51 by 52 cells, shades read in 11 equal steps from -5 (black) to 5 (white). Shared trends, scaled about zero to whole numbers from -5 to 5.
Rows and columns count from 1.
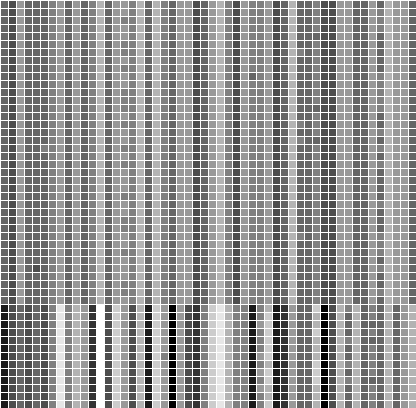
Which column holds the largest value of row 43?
13
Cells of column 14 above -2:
38
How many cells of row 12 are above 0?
20
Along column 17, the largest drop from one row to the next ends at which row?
39
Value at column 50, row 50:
-1
